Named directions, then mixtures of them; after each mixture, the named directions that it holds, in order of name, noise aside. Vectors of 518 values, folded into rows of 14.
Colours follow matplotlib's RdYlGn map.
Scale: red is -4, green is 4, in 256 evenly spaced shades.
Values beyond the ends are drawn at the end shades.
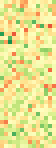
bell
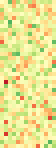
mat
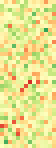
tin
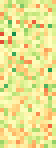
bell, mat.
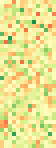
bell, tin.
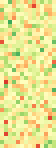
mat.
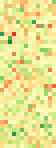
bell.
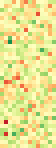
bell, mat.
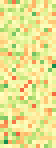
mat, tin.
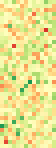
tin.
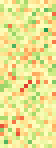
tin.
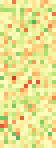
bell, tin.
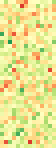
bell, tin.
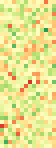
tin.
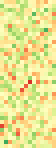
tin.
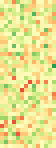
mat, tin.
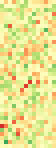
tin.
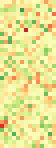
bell, tin.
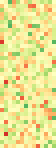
mat.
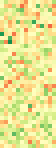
bell.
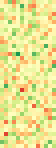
mat, tin.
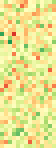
bell, tin.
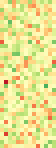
mat.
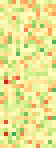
bell, mat.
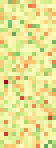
mat.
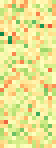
bell.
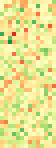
bell.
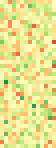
mat.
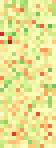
bell.
